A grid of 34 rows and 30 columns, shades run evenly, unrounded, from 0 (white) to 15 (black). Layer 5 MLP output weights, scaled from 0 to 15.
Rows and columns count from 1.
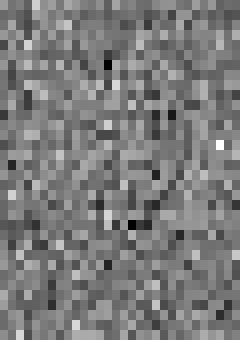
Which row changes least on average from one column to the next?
6
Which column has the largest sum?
19
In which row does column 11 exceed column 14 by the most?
13
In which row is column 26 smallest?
18
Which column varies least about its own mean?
27
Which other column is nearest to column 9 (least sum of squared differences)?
23
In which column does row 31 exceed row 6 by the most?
29
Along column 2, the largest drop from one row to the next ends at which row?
20
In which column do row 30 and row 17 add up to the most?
2
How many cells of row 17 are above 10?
3
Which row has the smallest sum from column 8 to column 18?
16
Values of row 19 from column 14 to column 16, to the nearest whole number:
10 10 4
